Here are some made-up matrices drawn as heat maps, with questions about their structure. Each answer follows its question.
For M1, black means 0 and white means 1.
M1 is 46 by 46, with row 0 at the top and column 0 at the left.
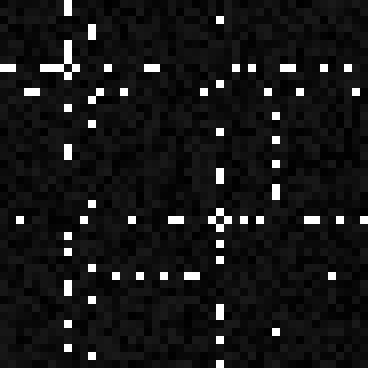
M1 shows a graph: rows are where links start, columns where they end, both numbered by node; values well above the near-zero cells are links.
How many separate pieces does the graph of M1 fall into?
4
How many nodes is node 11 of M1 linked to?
8
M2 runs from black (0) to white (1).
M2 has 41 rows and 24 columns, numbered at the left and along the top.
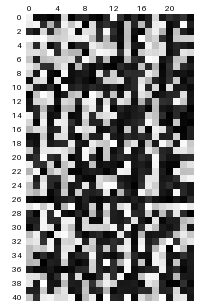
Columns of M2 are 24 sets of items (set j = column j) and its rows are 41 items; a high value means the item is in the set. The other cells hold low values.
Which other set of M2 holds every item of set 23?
22
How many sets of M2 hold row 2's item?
12
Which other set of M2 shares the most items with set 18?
5
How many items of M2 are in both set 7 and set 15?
0
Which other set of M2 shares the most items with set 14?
9
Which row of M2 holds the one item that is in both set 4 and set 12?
9
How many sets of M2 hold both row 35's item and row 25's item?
8
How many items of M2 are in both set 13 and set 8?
2
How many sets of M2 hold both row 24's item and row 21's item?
3
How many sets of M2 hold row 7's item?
8
